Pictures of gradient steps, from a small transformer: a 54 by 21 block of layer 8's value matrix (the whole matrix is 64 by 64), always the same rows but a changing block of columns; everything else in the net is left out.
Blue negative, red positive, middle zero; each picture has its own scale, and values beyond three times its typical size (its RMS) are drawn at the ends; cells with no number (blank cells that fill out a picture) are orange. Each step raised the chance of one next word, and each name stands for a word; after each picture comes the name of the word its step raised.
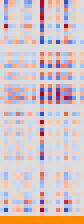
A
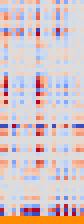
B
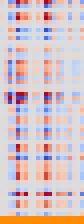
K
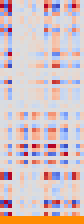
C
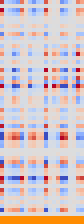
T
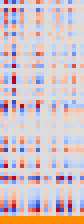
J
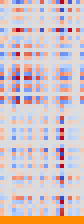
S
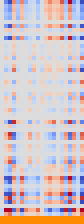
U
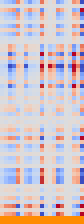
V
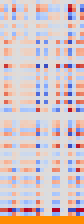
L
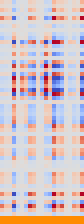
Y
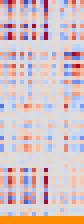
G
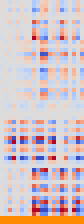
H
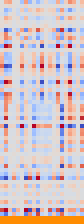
B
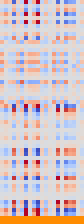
J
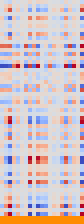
V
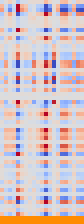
C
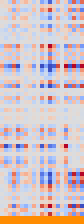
V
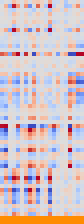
B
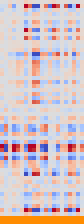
K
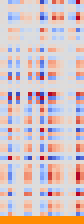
K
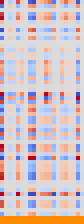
K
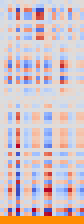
C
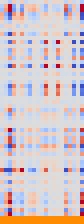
L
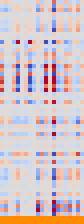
Y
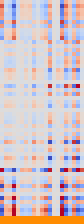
H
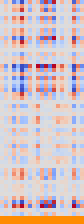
Y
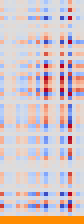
Y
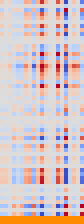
V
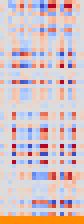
C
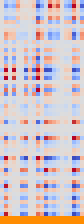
H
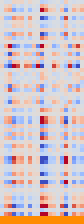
V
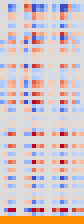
L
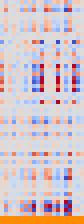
Y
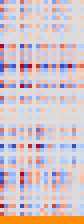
V
